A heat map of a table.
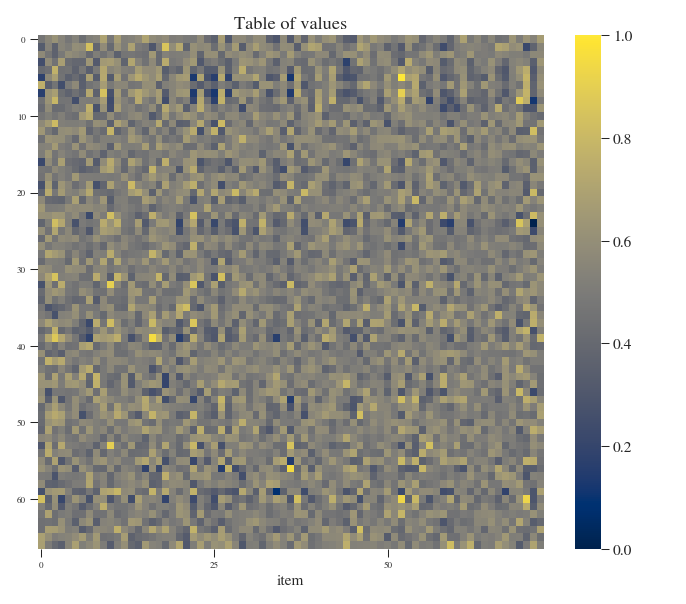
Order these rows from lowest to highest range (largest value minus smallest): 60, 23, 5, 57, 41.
41, 57, 23, 60, 5
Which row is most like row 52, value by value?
15
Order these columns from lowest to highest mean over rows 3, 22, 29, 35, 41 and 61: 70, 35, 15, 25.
25, 35, 15, 70
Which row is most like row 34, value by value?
62
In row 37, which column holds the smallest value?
7
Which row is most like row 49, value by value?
64
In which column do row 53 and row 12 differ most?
0
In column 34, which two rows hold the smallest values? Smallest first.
59, 39
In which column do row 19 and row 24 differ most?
71
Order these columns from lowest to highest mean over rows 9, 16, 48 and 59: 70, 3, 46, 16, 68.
70, 68, 3, 16, 46
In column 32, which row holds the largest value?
24
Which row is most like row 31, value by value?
11
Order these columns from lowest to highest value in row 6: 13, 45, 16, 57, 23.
23, 45, 13, 57, 16
